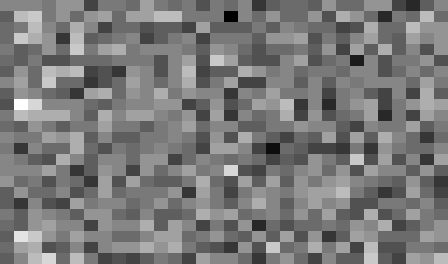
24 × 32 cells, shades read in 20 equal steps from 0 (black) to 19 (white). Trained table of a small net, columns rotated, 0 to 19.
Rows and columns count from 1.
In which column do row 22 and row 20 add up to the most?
3
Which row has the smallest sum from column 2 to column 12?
6
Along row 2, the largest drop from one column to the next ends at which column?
17
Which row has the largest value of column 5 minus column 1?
7
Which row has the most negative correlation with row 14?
18
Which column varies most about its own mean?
2
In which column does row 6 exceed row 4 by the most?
16
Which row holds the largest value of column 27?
24
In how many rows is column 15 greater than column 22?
11
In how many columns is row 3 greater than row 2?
13
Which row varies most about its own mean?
10
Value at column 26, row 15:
15
